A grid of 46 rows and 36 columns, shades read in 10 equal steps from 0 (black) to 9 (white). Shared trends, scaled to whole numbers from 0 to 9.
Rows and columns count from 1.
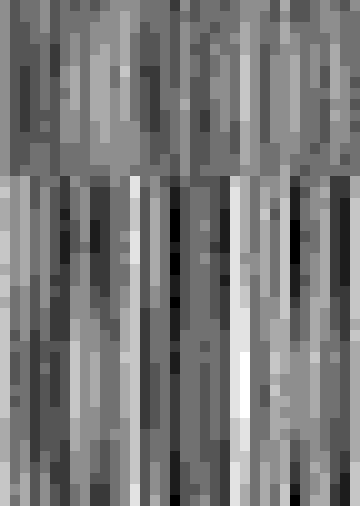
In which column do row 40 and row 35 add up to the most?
25
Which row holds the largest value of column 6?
17
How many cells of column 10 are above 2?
35
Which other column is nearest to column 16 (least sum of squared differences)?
3
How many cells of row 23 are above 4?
12
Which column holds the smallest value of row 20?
18
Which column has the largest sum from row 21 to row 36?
24
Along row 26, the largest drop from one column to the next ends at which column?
30
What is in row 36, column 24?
8
